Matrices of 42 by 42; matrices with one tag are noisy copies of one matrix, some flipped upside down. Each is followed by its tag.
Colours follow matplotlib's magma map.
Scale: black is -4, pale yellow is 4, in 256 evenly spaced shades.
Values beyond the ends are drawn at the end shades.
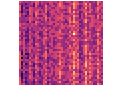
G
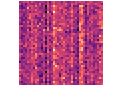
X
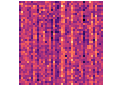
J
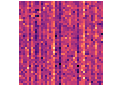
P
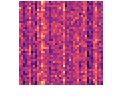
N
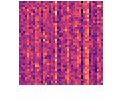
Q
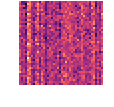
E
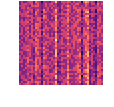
Q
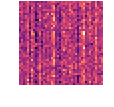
P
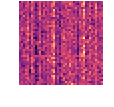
P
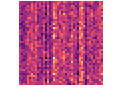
X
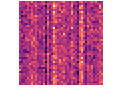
X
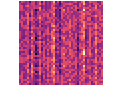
P
